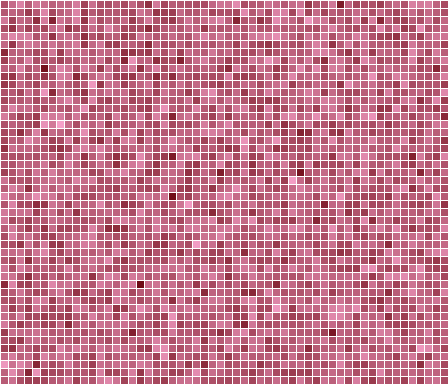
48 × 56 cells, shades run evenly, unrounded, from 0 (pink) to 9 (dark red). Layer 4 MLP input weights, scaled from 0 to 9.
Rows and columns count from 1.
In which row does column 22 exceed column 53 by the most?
20
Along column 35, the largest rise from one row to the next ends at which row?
19
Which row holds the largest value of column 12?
35
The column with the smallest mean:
46
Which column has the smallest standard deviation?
33
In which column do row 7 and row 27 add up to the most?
44
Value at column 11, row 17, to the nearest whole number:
1
